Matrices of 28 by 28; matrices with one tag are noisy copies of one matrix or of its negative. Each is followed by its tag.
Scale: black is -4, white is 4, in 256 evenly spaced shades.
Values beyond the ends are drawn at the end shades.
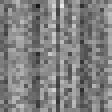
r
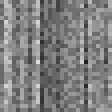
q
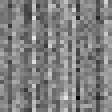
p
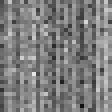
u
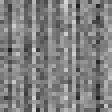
p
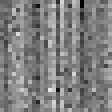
r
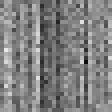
q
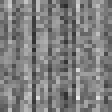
p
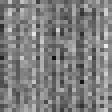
u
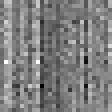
q
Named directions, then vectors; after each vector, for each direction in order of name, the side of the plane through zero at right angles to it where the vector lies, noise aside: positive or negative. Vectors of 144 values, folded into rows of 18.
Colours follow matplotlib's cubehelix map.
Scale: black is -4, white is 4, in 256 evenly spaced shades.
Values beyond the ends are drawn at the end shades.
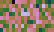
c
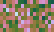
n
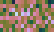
positive, positive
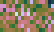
positive, positive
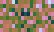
negative, negative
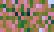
negative, negative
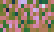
positive, negative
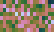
positive, positive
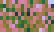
negative, negative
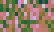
positive, negative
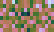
negative, negative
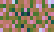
negative, negative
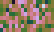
positive, negative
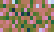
negative, negative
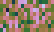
positive, negative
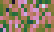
positive, negative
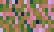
negative, negative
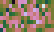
positive, negative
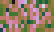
positive, negative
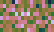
positive, positive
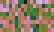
negative, positive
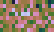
positive, positive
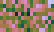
negative, negative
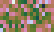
negative, positive
